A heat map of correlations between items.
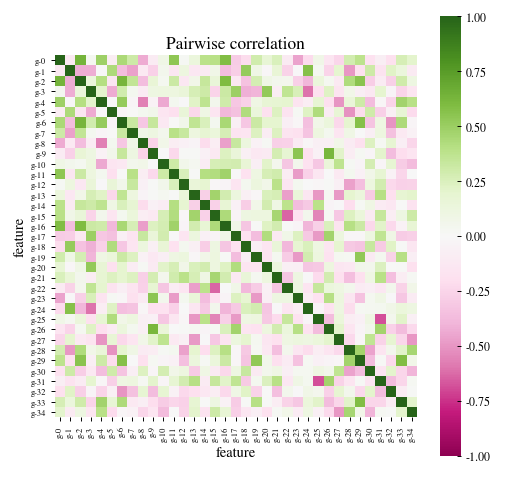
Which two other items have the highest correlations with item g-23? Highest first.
g-9, g-26
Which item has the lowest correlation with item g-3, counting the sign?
g-24
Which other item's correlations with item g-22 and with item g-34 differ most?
g-15
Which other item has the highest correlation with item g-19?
g-29
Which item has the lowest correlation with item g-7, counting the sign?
g-1
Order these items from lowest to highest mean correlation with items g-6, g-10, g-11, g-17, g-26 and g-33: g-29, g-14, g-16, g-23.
g-23, g-14, g-29, g-16
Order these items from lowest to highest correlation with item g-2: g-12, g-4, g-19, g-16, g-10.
g-12, g-10, g-19, g-4, g-16
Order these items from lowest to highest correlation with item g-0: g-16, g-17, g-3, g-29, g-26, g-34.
g-17, g-26, g-3, g-34, g-29, g-16
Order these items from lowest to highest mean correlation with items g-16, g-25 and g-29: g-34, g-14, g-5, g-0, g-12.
g-12, g-5, g-34, g-14, g-0
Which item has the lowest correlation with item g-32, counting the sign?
g-6
